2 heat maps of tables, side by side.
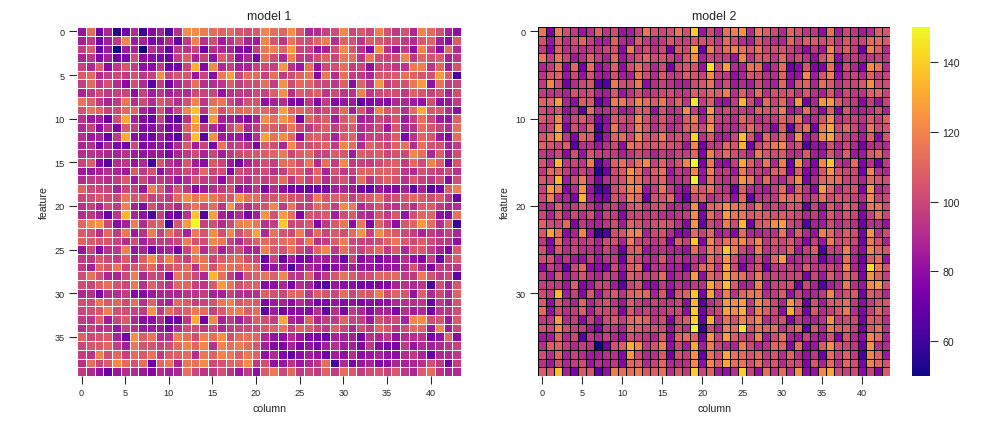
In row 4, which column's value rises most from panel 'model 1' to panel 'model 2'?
21
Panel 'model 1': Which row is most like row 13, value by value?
3
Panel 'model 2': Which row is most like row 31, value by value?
32
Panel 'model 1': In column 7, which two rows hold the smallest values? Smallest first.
2, 0
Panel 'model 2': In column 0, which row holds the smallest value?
27
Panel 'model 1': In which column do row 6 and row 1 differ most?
5
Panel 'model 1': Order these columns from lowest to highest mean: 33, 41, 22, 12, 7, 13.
7, 33, 41, 22, 12, 13
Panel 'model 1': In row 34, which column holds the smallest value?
10
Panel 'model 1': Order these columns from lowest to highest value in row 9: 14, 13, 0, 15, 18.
14, 0, 18, 15, 13
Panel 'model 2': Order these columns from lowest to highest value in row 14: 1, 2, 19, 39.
39, 1, 2, 19
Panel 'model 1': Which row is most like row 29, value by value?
31
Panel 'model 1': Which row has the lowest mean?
18
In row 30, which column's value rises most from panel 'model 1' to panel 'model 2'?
2
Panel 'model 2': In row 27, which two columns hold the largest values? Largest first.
41, 23
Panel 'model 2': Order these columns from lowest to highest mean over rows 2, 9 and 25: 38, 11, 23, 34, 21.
34, 11, 38, 23, 21
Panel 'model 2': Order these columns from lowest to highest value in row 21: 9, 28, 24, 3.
3, 9, 28, 24
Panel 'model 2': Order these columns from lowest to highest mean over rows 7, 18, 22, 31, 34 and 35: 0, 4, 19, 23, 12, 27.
4, 0, 12, 27, 23, 19
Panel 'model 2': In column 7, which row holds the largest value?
0
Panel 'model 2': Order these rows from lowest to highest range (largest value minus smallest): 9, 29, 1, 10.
1, 10, 9, 29
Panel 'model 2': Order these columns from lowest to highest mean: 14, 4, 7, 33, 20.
7, 20, 33, 4, 14
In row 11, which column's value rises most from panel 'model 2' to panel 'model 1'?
31
